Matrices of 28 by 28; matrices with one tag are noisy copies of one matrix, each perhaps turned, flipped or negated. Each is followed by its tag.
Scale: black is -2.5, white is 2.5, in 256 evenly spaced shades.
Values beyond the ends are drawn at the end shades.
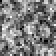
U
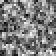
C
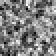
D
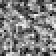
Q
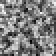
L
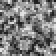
U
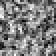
Q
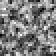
D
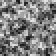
D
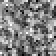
Q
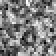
D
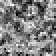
U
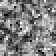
U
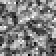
D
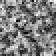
L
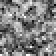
U
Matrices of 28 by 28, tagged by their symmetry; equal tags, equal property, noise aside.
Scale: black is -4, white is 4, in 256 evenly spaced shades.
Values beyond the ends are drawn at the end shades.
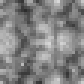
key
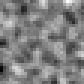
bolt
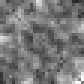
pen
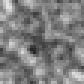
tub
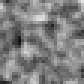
bolt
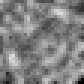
pen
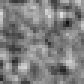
bolt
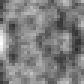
key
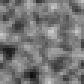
tub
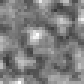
pen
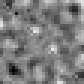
tub
